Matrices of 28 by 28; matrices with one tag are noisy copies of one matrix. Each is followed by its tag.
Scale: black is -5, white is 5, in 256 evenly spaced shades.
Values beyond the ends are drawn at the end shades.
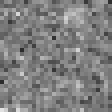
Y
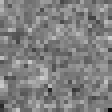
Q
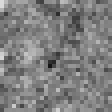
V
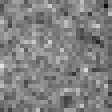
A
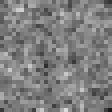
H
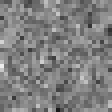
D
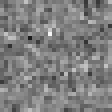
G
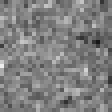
A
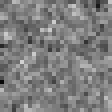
G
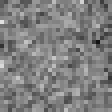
A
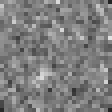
Q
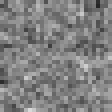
G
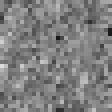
D
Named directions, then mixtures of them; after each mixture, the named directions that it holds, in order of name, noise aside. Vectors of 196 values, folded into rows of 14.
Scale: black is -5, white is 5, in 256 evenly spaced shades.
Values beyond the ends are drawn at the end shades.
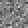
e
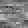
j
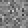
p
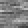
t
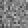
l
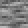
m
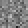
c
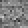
j, p, t.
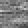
t.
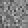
l, p.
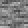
m.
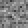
c, l, m.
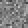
e.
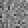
c, l.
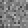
l.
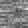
c, m, t.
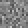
e, p.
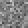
c, e.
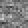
c, j.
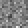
c.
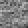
e, p, t.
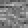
j, l, m.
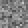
c, m.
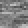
m, t.
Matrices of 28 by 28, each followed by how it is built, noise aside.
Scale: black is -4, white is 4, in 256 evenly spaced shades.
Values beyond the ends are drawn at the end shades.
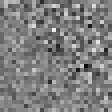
upper triangular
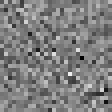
block diagonal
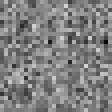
blocks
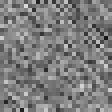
Toeplitz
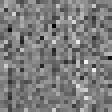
uneven columns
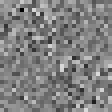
block diagonal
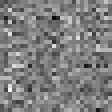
low rank
